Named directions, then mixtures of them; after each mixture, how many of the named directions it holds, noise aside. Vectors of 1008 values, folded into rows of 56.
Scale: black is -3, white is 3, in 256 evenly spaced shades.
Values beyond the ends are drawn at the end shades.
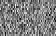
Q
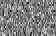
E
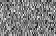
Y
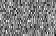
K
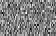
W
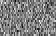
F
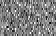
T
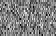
three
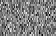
three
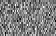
one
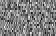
four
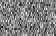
three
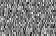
one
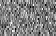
one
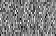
two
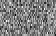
one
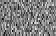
four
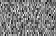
three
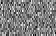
four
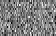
three
